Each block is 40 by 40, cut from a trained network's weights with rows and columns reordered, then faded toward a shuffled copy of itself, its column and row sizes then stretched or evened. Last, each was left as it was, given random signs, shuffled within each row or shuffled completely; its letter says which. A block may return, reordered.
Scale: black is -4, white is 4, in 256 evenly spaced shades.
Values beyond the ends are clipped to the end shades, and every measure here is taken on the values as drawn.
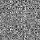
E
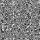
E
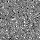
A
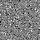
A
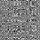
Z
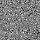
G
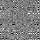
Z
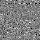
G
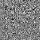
E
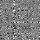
E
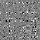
E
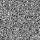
G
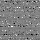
G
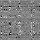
Z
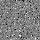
A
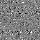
G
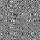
Z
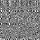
Z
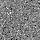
A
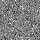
A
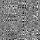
Z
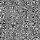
E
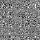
E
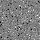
A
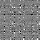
Z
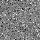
A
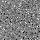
A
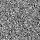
A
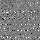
G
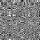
Z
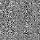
E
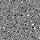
G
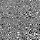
E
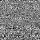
G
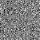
E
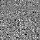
E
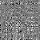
Z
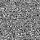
G
